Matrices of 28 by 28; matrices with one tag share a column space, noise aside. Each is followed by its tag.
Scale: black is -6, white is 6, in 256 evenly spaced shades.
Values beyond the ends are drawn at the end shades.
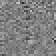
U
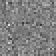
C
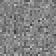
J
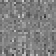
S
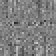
C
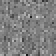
S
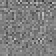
U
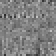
S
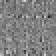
S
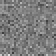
J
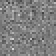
U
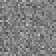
J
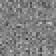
C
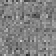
S
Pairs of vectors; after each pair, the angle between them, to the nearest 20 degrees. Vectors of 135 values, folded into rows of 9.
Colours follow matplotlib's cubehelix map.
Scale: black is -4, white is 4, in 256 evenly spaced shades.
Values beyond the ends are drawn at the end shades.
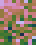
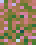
60 degrees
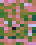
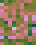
160 degrees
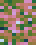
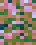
60 degrees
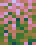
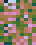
60 degrees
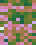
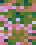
20 degrees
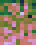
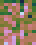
20 degrees
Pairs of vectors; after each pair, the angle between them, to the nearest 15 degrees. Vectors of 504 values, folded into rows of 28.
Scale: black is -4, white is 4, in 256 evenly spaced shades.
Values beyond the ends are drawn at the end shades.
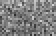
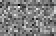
105 degrees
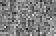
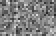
45 degrees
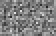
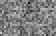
75 degrees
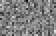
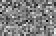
60 degrees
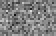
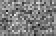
150 degrees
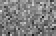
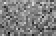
30 degrees
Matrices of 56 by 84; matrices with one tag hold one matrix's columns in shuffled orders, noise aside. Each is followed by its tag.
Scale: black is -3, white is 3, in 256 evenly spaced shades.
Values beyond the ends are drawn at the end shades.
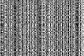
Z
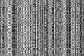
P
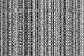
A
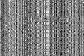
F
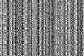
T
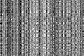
F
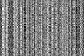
P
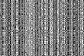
T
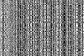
Z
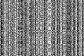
T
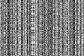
T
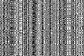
T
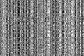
F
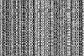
A
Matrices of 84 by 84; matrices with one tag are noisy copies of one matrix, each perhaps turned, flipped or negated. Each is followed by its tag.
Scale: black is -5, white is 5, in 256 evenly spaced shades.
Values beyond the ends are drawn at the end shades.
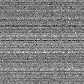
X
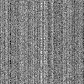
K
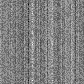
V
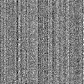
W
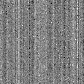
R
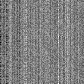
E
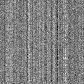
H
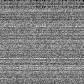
E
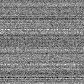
R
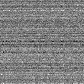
K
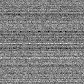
X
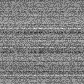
V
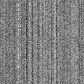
H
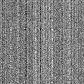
X
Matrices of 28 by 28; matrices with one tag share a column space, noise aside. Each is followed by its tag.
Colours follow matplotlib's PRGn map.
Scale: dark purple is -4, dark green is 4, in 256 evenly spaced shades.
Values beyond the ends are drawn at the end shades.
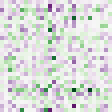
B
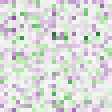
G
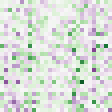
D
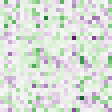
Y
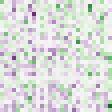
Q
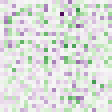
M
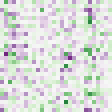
D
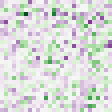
M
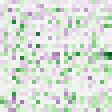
D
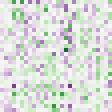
Q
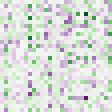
M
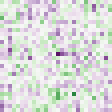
Q
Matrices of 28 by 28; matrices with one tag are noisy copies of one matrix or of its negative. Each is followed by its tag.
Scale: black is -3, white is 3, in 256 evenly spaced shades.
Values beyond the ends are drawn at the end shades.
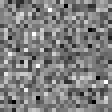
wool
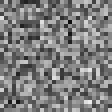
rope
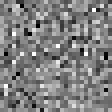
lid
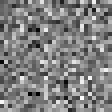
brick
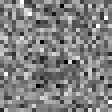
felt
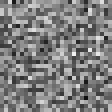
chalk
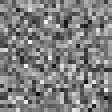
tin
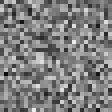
felt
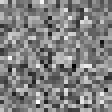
tin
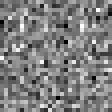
brick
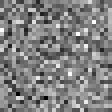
lid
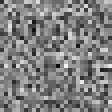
lid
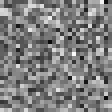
chalk
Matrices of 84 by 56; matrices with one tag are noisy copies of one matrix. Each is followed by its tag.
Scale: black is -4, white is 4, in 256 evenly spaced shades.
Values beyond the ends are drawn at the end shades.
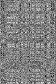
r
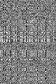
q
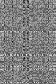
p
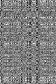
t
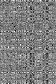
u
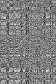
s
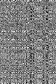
u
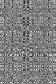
p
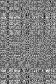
s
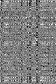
t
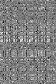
q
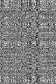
t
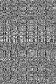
q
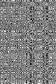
u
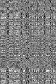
s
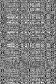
r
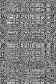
r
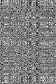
t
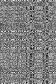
u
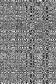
u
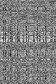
q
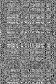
r
